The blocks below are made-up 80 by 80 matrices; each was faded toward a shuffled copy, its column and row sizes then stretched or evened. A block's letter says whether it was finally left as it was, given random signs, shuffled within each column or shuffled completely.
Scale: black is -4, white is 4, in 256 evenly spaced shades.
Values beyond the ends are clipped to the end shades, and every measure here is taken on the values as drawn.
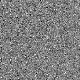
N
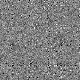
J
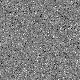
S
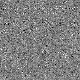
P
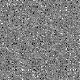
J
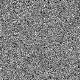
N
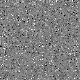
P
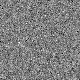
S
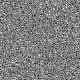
S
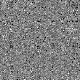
J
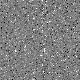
N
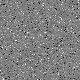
S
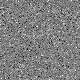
S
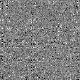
J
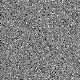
N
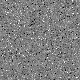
S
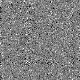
P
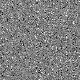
N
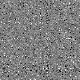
P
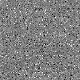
J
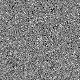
N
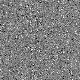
N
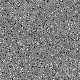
S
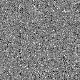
N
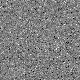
S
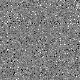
P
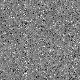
N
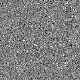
J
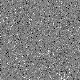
N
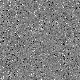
N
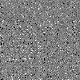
J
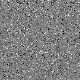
P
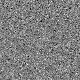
S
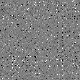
J
